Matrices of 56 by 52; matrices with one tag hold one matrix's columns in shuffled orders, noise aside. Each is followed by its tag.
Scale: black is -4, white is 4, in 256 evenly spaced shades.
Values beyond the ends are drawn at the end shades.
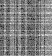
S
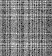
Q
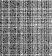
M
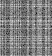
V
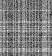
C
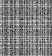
V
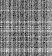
C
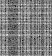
S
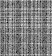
M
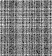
M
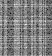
V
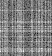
C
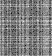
V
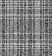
Q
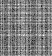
S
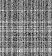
C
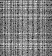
Q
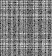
Q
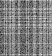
M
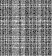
V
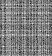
S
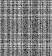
Q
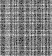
S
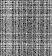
Q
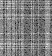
Q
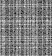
V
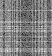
C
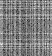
Q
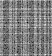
M
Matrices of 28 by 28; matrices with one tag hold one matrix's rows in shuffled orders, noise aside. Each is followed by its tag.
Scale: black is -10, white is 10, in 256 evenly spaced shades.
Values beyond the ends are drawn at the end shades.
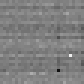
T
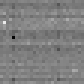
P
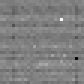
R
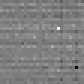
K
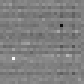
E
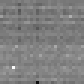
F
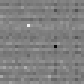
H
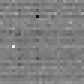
F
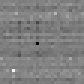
F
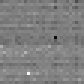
H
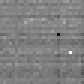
T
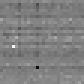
F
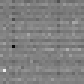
P
